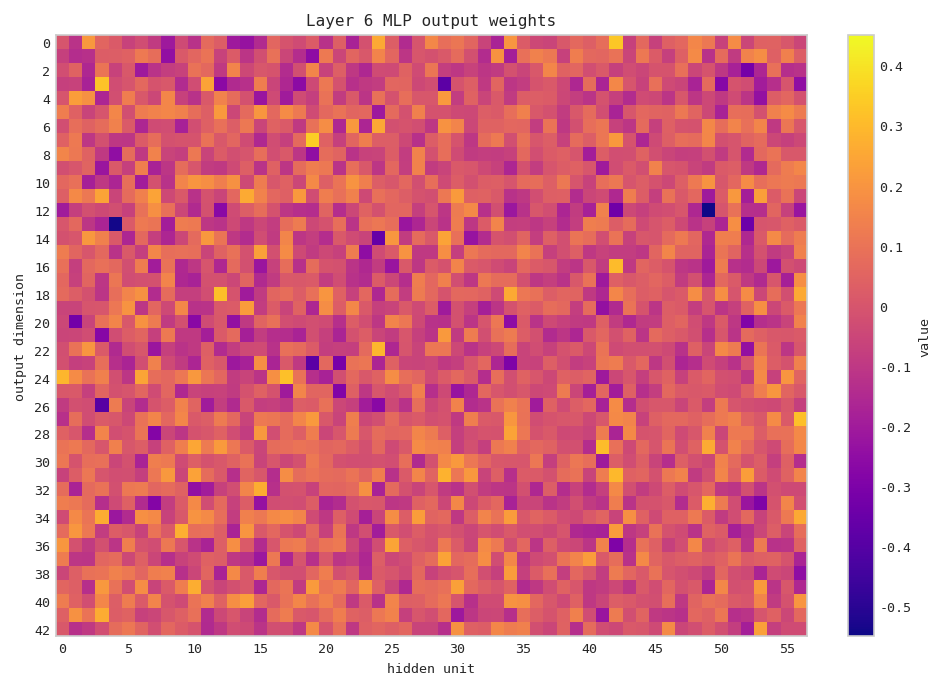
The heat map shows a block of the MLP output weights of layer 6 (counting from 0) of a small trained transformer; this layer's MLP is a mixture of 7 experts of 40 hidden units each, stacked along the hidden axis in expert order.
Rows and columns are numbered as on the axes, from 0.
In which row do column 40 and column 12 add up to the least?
12
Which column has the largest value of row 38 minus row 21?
3
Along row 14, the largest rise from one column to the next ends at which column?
25
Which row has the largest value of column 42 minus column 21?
23
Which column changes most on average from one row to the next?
42
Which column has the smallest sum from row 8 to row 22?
49
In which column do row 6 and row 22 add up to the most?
24
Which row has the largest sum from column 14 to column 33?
11
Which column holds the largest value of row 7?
19
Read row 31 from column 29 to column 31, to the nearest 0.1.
0.3 0.1 0.2
